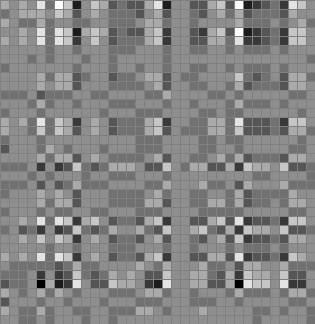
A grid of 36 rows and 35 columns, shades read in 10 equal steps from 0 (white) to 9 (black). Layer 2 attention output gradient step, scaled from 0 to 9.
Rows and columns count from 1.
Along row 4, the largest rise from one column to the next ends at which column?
28
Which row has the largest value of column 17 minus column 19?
32
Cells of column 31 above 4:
12
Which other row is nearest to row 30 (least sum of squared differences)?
21
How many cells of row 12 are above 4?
13
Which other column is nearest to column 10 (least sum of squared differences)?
35
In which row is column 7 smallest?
1
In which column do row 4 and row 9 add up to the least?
27
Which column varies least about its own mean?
20
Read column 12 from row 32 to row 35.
6 4 5 4
